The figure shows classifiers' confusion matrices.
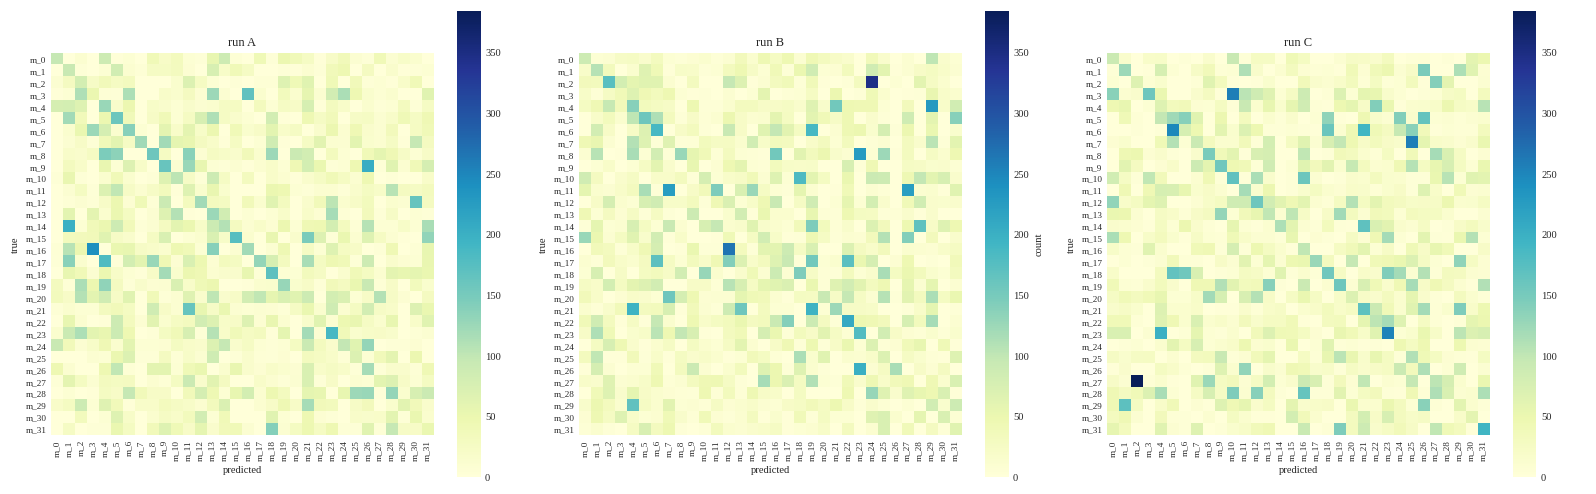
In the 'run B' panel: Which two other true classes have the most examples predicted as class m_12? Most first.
m_16, m_17
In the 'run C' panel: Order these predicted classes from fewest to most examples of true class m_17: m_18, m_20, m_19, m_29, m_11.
m_19, m_18, m_11, m_20, m_29
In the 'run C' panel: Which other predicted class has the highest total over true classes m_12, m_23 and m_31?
m_4
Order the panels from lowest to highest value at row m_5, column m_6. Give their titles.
run A, run B, run C
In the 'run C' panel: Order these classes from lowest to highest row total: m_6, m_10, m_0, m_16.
m_0, m_16, m_10, m_6
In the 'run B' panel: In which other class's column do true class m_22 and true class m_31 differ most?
m_17
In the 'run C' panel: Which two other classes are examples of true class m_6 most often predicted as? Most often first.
m_5, m_21
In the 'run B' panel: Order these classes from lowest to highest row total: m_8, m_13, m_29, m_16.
m_13, m_29, m_16, m_8
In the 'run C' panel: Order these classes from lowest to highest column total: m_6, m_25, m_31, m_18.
m_6, m_18, m_31, m_25
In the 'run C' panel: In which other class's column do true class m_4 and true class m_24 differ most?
m_22
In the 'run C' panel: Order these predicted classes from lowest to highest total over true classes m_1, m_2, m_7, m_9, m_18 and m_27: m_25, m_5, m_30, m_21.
m_30, m_21, m_5, m_25
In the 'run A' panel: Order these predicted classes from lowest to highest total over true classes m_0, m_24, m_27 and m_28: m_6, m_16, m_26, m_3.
m_3, m_16, m_6, m_26
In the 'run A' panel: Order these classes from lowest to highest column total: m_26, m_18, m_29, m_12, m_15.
m_29, m_15, m_12, m_18, m_26
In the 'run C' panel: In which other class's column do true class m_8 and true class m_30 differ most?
m_27
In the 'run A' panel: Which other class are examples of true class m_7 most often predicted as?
m_9
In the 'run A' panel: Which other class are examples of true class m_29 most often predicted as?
m_21
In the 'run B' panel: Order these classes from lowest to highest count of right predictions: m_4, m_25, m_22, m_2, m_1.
m_25, m_1, m_4, m_2, m_22
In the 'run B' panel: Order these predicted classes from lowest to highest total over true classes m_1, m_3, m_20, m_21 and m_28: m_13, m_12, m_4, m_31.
m_31, m_12, m_13, m_4
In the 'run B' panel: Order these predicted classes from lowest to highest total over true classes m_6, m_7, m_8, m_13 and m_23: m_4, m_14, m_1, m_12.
m_14, m_12, m_4, m_1
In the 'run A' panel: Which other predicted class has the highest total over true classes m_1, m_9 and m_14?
m_26
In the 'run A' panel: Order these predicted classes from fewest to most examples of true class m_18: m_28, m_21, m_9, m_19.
m_19, m_21, m_28, m_9
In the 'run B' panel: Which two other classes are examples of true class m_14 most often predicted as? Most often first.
m_28, m_19
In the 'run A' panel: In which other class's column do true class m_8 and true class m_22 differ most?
m_4
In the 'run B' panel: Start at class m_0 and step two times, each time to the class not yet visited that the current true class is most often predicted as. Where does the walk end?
m_4
